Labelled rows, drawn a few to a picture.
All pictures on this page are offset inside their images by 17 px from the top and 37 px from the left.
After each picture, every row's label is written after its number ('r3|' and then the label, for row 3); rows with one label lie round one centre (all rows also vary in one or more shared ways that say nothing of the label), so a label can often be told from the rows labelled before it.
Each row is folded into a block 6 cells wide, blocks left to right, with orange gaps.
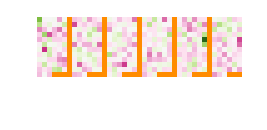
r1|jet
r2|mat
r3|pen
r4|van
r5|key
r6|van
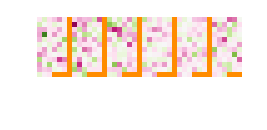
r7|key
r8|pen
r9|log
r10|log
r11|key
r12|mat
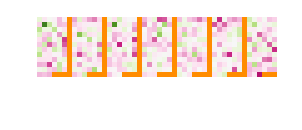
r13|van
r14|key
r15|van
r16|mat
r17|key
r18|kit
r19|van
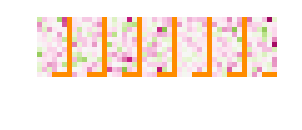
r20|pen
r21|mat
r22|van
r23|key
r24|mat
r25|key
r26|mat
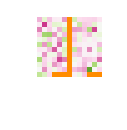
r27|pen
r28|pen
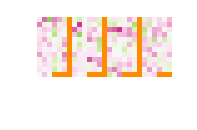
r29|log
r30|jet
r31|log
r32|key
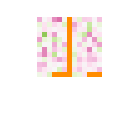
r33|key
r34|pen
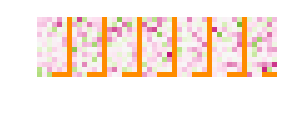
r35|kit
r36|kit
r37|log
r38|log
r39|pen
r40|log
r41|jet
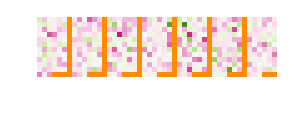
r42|jet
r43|key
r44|key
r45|log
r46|van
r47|pen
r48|key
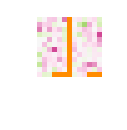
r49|pen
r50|log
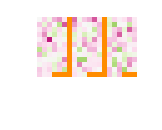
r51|mat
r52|mat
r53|mat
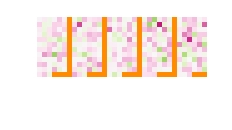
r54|key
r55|jet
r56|pen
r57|log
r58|mat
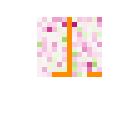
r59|key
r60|pen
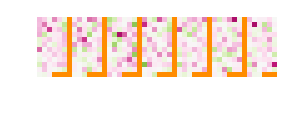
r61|log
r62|mat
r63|jet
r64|log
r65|pen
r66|mat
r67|jet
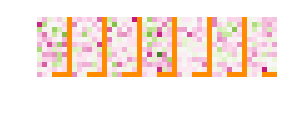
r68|van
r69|pen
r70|pen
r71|key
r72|jet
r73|mat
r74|key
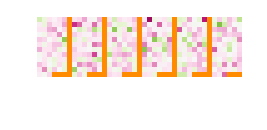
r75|key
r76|kit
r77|van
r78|kit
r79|pen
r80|log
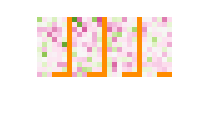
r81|jet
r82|pen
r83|log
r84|kit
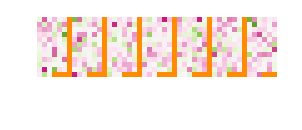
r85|pen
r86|jet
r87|kit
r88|key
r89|mat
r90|kit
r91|van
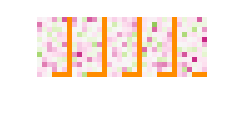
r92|pen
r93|key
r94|key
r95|log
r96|van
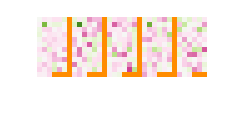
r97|van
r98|key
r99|kit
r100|van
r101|van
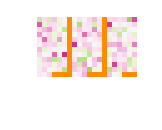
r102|log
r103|mat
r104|pen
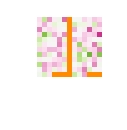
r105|pen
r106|mat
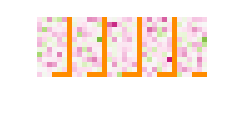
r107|pen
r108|key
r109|jet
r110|mat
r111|key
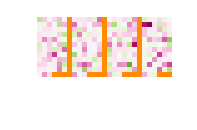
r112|van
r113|pen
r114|pen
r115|jet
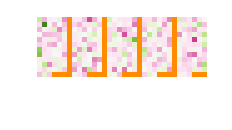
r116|pen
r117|mat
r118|key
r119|pen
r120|van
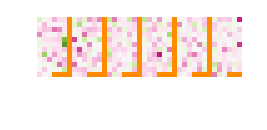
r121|jet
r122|key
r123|pen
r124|van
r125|van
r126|pen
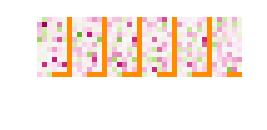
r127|jet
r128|key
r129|kit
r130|mat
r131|kit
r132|van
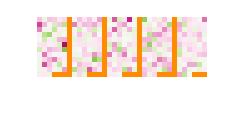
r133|pen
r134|kit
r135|kit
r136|jet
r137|pen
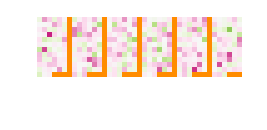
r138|kit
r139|jet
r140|key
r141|log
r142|key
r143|van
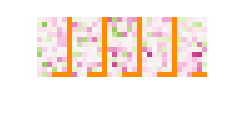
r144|pen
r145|jet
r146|key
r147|key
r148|van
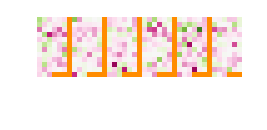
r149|jet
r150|jet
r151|key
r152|log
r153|van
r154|log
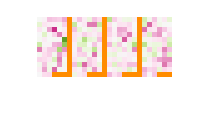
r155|key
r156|kit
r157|jet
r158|jet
